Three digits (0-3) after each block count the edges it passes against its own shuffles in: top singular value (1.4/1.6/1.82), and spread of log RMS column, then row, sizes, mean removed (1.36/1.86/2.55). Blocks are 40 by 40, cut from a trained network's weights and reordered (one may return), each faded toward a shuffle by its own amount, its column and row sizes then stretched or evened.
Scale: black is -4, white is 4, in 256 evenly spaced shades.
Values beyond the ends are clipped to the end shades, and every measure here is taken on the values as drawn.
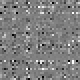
1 2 3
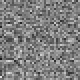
3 0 1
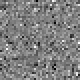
0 1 1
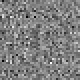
1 0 2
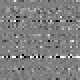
3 0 3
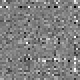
2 2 2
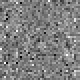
0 1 0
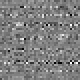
3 0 3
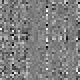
2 3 0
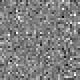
0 2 0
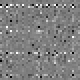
3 2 2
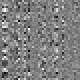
3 3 0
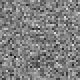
2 0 0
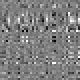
3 2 3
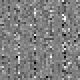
0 3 0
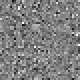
0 2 0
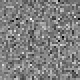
0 1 0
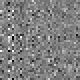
3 2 1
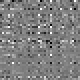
3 2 3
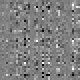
1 3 1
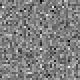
1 1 0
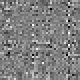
2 2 2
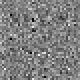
1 1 1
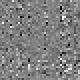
1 3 1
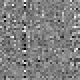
1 2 1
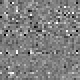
0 1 2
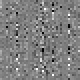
0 3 0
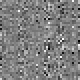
2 3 0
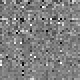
1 1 2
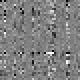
2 3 1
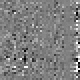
2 3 1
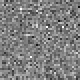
0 0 0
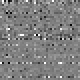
0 1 3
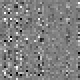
0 3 1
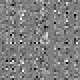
1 3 1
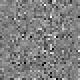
0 2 1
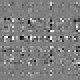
2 1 3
